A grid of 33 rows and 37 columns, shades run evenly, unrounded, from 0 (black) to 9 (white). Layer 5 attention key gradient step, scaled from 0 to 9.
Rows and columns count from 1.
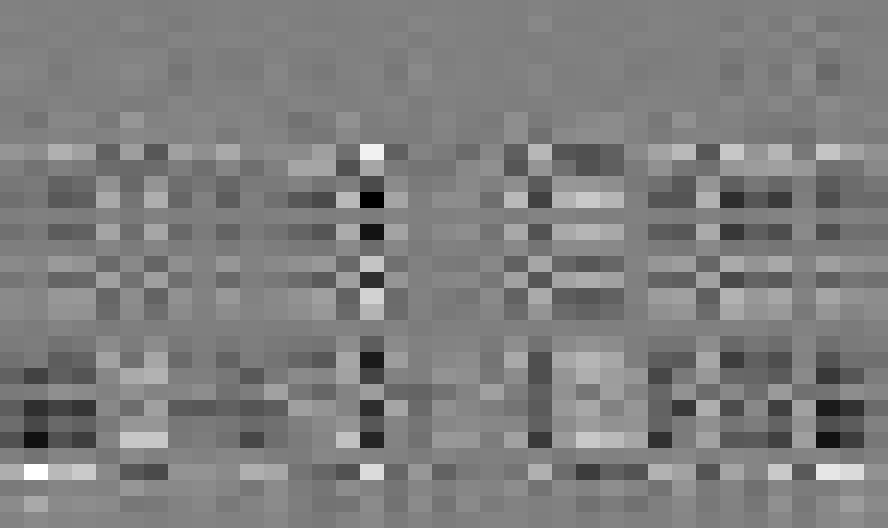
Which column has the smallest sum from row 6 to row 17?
16
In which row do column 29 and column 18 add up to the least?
26
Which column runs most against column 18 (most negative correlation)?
27
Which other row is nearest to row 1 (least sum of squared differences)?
21
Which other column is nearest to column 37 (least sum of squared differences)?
8
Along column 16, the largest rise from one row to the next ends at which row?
19
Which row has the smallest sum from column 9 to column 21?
13
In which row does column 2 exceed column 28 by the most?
30
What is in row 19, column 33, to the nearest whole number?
6
